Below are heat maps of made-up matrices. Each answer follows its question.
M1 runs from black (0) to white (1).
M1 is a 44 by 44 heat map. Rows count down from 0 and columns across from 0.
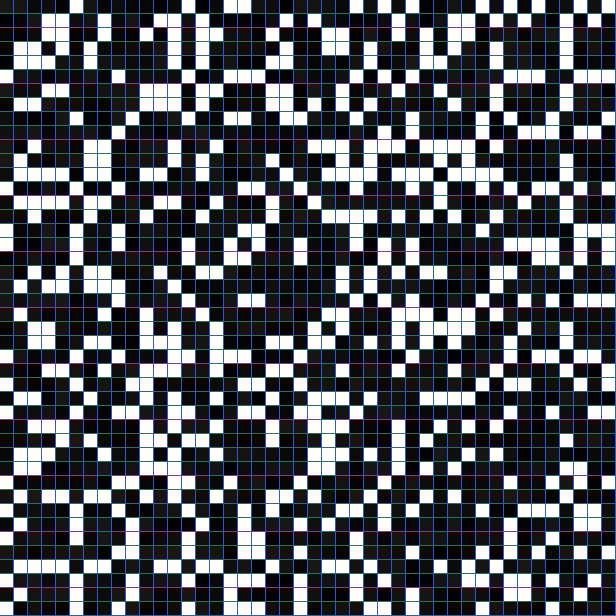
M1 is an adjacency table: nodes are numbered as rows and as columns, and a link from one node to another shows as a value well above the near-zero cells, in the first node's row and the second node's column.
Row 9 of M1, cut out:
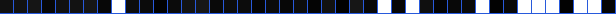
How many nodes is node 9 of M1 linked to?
9
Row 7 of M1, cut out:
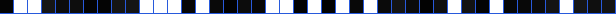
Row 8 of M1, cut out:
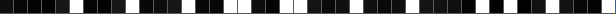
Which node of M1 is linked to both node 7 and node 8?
node 20
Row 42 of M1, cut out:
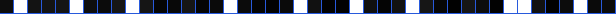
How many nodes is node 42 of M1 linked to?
10
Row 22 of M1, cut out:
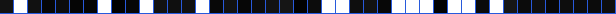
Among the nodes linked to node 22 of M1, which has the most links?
node 24
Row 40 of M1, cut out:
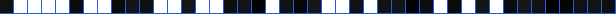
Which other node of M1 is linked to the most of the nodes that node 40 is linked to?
node 12
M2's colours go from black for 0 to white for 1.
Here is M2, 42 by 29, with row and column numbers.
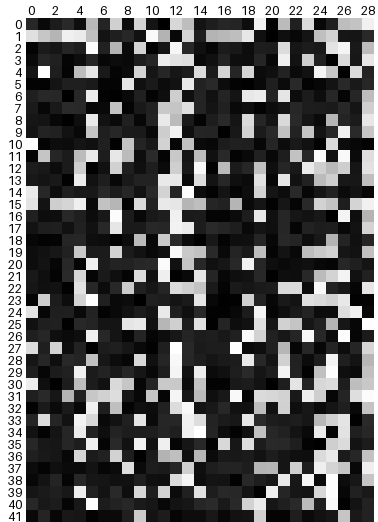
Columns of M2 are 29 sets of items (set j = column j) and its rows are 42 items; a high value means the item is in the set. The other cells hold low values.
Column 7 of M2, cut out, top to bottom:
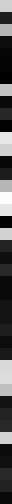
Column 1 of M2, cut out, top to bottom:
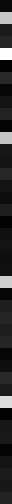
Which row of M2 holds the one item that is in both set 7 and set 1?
11
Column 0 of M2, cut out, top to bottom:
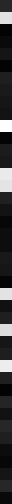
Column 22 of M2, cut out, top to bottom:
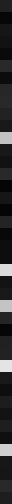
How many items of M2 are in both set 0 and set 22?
1
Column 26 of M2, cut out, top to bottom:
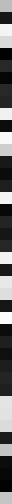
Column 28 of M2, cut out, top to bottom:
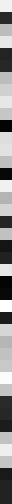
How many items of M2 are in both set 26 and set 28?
8
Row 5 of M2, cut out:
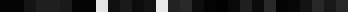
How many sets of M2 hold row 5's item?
2
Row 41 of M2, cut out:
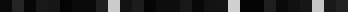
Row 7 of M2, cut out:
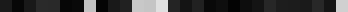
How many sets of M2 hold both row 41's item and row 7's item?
0
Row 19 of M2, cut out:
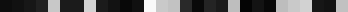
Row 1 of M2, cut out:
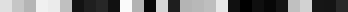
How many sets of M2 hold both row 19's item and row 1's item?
4
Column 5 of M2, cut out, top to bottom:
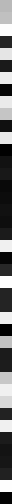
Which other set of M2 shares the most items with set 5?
18
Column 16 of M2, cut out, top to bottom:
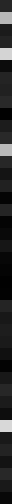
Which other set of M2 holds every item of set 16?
25
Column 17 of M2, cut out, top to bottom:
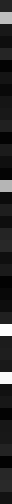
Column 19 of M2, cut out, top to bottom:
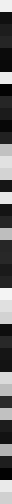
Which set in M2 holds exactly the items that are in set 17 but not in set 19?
2
